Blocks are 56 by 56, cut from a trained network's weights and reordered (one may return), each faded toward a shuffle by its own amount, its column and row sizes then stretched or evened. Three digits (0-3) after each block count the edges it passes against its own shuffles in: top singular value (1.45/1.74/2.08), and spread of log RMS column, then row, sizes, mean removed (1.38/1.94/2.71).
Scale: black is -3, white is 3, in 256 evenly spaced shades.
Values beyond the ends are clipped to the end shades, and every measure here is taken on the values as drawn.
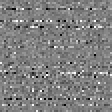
0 0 3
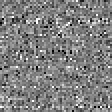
1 0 2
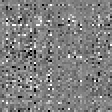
0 3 2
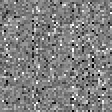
1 2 0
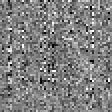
0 3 2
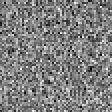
2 0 0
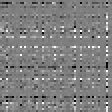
3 3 3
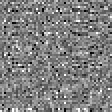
3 1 2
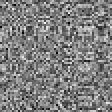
3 0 1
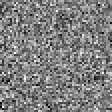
0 1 0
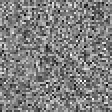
1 1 0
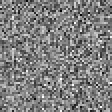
0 1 0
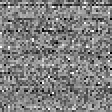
1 1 2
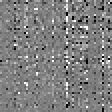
2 3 2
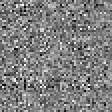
0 2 2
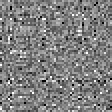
3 1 1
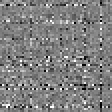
0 2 3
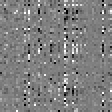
3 3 2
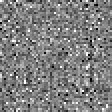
2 1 1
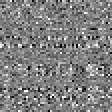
2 0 3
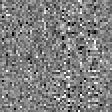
2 2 0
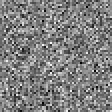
1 1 0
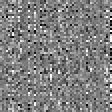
2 3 2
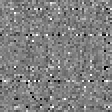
1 1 2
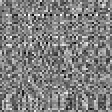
3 0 2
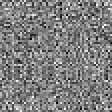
3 1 2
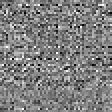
2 1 3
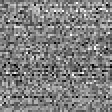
1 0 2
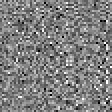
3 1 0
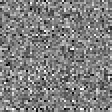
2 1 2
